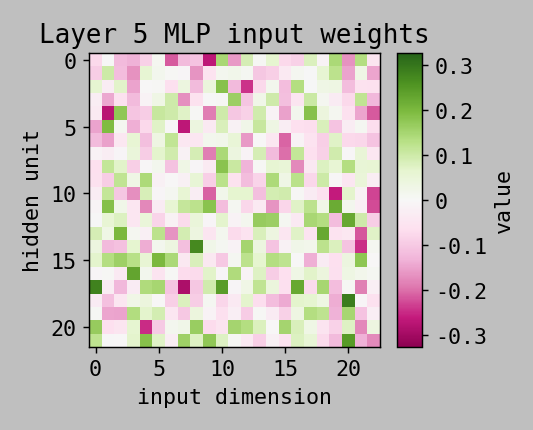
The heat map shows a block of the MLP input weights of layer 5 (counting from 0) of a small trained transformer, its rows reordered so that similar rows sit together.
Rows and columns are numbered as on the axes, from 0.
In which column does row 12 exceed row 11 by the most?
14
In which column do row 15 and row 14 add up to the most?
8
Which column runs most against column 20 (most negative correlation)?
19
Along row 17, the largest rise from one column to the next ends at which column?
16
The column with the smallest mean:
22
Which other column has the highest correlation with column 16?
0
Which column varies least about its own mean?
5
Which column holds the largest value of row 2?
10
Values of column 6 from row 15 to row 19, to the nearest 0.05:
0.15 0 -0.1 -0.1 -0.05
